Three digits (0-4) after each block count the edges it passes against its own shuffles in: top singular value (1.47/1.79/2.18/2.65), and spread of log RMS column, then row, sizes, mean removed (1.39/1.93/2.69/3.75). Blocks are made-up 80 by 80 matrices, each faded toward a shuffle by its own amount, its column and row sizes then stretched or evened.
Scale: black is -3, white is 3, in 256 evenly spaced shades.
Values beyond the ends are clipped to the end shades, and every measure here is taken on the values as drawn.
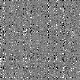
2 3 2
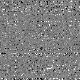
0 1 3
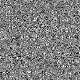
0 0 2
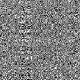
2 2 1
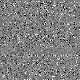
1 1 2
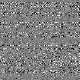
1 1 4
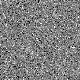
1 0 0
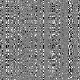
4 4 1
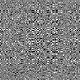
4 2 3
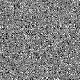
1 0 1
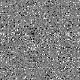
2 0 2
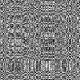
4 3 0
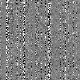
1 4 0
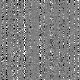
3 4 1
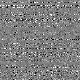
0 1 4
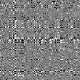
4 2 3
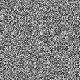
3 0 0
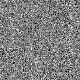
0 2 0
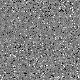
0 1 1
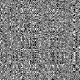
3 3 0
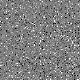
0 2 1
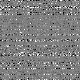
2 1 4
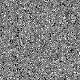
1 1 0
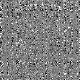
0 3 2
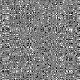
4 2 1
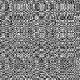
4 0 1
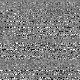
1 0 4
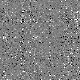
1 2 2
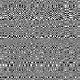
4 2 4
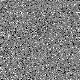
0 0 1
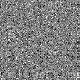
2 1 0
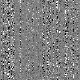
1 4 0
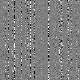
2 4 0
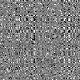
4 2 2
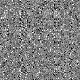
2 2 0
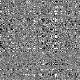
2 2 3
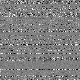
1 0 4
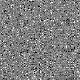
2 2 0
